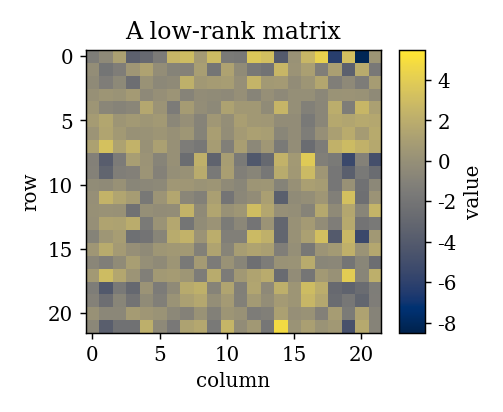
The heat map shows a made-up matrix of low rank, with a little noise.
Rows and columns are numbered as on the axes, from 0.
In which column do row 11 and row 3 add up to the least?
14
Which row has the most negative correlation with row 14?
20
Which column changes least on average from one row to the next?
15
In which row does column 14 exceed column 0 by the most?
21
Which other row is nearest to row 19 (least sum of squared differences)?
18
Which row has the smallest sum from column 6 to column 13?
8
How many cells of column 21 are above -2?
19
